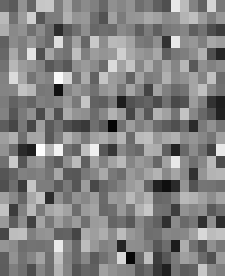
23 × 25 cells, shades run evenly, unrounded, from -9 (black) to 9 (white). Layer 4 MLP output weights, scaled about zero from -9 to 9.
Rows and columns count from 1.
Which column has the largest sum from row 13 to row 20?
5
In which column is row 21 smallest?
20
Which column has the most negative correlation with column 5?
4
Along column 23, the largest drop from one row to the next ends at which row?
21
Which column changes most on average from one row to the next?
7
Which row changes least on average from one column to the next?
3
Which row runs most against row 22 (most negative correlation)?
8
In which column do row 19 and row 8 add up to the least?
25
